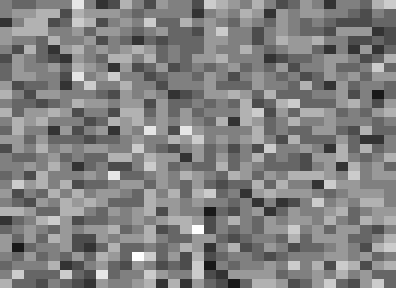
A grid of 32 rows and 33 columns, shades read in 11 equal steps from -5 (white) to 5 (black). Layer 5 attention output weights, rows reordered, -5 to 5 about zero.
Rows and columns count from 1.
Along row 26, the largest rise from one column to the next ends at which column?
18
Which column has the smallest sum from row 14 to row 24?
13
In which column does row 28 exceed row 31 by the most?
2
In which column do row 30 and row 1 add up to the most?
28
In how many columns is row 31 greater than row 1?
11
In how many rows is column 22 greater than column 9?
11
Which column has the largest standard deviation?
7
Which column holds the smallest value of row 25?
5
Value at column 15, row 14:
0
